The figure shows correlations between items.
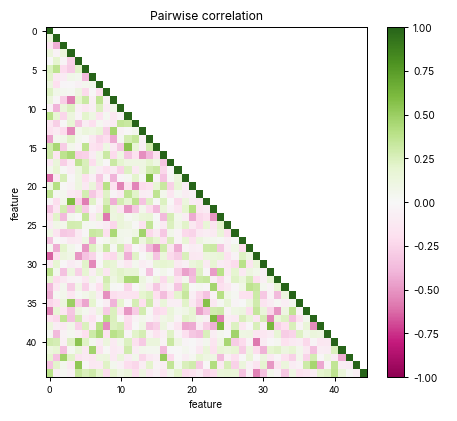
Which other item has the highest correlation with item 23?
37
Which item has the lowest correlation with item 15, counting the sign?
28
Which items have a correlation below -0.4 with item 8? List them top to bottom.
24, 34, 38
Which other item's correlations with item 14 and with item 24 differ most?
38
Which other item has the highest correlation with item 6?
41
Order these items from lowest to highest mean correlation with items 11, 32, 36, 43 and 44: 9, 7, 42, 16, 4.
16, 42, 7, 9, 4
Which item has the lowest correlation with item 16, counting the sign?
13
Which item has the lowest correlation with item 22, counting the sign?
5
